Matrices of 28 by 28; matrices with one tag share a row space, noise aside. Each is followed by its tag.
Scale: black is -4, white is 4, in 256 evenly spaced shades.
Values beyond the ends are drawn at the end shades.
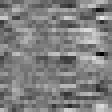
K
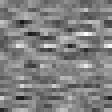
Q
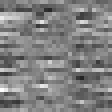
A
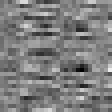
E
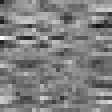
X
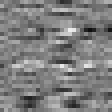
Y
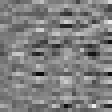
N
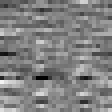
A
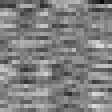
X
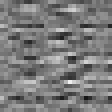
Y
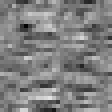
E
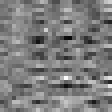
N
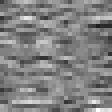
X
